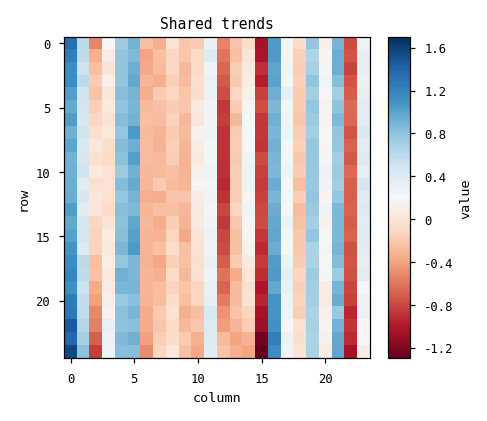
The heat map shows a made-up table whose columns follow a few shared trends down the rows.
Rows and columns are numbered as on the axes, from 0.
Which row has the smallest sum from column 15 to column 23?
24
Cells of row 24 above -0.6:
21
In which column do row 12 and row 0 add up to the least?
15
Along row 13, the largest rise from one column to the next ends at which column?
16
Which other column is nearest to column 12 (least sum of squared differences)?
22
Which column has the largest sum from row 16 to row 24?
0
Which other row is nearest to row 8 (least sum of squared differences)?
12
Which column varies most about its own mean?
2
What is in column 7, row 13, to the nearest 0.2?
-0.2
